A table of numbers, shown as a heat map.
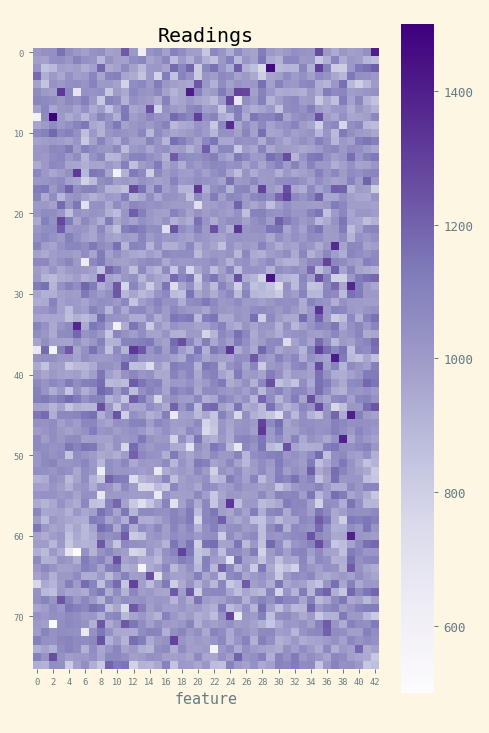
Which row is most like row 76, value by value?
53
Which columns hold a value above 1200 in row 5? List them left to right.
3, 19, 25, 26
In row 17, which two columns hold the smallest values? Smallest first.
42, 11
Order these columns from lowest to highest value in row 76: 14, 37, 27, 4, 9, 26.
4, 14, 26, 27, 37, 9
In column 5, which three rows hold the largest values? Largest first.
34, 15, 35
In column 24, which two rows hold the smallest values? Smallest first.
63, 66
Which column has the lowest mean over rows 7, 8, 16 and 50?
0
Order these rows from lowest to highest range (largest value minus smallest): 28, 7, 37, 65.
7, 65, 28, 37
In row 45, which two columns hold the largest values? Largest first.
39, 10
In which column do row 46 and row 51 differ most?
21
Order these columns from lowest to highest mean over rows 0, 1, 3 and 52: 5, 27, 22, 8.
8, 22, 27, 5
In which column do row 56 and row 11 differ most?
17
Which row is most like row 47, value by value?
46
